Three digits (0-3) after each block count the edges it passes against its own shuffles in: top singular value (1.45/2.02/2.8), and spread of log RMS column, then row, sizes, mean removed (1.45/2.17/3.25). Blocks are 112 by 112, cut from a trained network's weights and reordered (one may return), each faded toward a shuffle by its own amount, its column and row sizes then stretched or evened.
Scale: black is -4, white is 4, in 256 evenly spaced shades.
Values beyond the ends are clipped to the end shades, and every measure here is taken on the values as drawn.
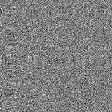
2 1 0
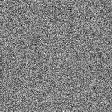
1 0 0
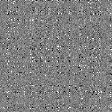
2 2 2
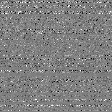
0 0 3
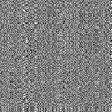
3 2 1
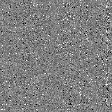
0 2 1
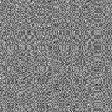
3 0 0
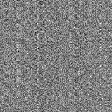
2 1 0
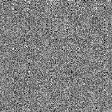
1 2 1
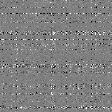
2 2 3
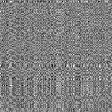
3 1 2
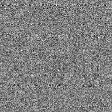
1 0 2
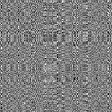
3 3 1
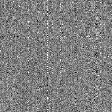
2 2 1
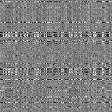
3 0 3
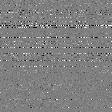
2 0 3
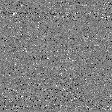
0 0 2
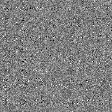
0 1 2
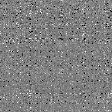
1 2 2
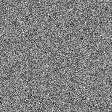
0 0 0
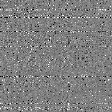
2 1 2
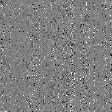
0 3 1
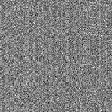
2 0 0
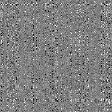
2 3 1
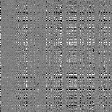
3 3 2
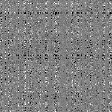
2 3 1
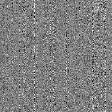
1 3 0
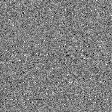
0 0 2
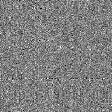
1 1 1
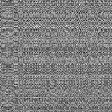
3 1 2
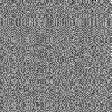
3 1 0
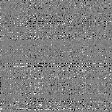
2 2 3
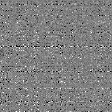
2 2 2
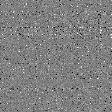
0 1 2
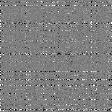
2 2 3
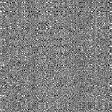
2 1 2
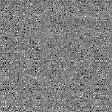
2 2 1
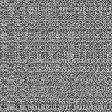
3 0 1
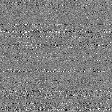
1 0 3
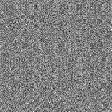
2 0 0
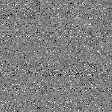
1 1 2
